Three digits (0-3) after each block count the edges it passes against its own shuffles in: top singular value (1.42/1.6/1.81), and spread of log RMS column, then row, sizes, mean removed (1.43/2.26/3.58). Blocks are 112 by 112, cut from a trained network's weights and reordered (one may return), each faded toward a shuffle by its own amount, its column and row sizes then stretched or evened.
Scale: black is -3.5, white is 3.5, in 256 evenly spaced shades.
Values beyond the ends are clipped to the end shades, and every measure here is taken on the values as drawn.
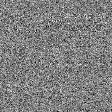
1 0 1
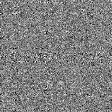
1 1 1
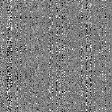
1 3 1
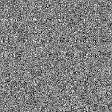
3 1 1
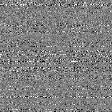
2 1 3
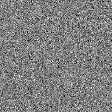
2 1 1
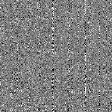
1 3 1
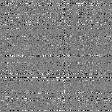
2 2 3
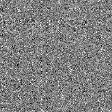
0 2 1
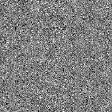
1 2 0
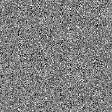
0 2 0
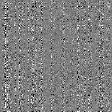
1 3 2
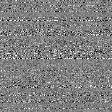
1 0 3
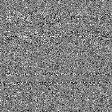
0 1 2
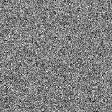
2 1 0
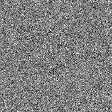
1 1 0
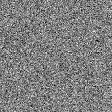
2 0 0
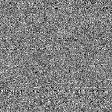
1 0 2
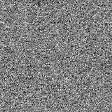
1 0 1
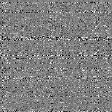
2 2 3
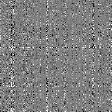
0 3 2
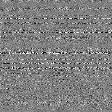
2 0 3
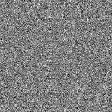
2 1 0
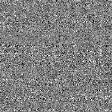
0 1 2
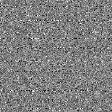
0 1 2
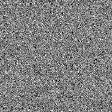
1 1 1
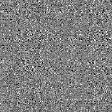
2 2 2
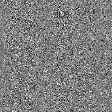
1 2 0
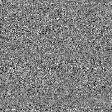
1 0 2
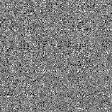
0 2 2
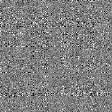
3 2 2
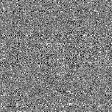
1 1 2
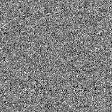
1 1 1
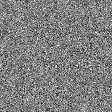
1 0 1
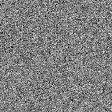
0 0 1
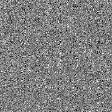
0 2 1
